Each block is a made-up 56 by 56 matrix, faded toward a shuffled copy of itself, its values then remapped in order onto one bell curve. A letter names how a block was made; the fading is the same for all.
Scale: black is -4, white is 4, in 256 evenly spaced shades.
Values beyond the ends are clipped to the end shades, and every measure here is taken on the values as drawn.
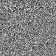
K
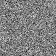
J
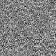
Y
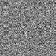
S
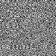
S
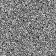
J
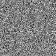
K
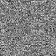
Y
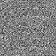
S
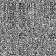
Y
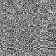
S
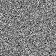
J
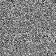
K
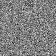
J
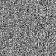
Y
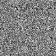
K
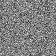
J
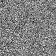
J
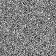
J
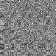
S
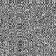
S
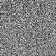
Y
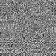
S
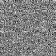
Y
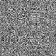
Y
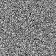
J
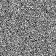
J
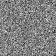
J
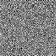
Y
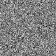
K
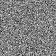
J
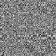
S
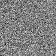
J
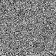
K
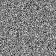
J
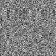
Y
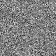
J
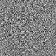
Y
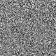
K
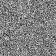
J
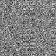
S
